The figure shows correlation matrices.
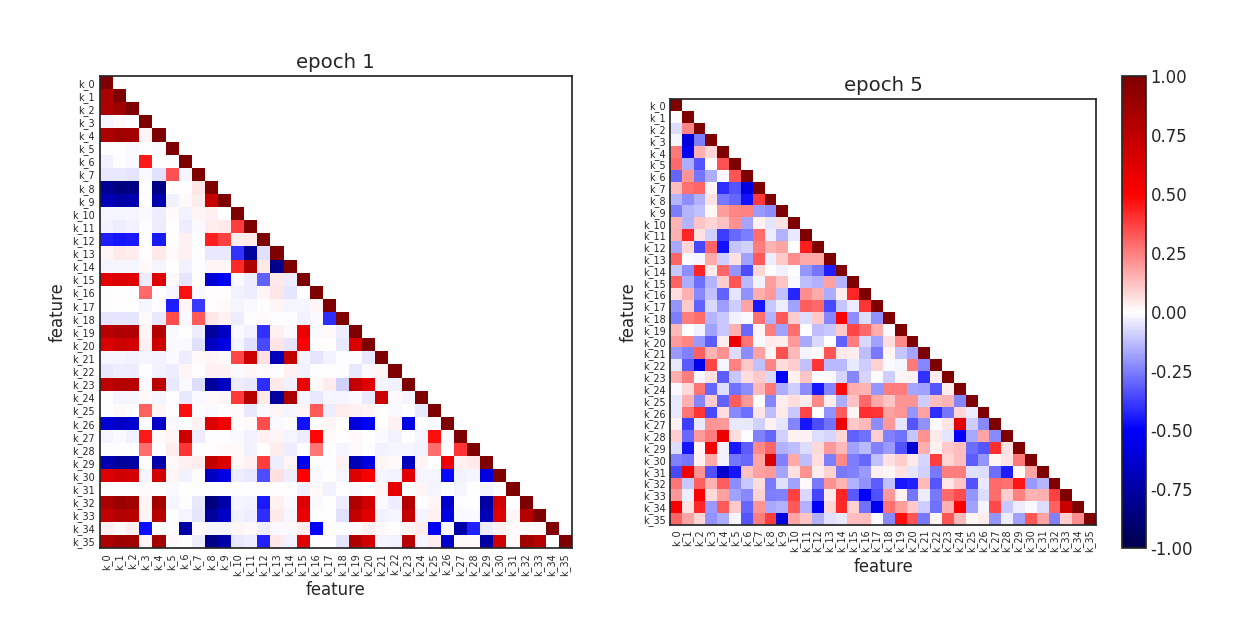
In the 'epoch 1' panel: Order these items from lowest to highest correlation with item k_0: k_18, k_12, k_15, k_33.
k_12, k_18, k_15, k_33
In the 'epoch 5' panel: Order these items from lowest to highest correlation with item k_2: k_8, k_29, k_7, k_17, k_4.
k_17, k_8, k_29, k_4, k_7
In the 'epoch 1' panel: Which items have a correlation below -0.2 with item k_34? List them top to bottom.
k_3, k_6, k_16, k_25, k_27, k_28
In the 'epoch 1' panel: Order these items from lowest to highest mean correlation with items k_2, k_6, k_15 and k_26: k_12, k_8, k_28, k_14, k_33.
k_8, k_12, k_14, k_28, k_33
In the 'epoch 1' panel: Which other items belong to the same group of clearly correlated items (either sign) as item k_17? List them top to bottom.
k_5, k_7, k_18
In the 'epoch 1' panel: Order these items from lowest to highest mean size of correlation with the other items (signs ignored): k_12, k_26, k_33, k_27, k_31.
k_31, k_27, k_12, k_26, k_33
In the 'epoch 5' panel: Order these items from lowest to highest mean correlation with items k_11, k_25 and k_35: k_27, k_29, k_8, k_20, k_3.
k_27, k_29, k_3, k_8, k_20
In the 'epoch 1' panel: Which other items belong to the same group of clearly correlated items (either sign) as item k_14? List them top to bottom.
k_10, k_11, k_13, k_21, k_24
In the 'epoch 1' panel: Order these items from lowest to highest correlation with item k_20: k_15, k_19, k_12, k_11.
k_12, k_11, k_15, k_19
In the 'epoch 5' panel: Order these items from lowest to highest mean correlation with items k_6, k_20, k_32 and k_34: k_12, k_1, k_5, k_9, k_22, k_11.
k_12, k_11, k_22, k_9, k_1, k_5
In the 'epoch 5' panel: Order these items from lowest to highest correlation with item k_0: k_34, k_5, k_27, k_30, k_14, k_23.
k_30, k_14, k_27, k_23, k_5, k_34
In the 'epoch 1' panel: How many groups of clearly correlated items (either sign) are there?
5
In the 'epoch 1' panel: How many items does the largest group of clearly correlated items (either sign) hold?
17
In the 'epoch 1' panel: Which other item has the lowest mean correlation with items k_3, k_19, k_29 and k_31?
k_34
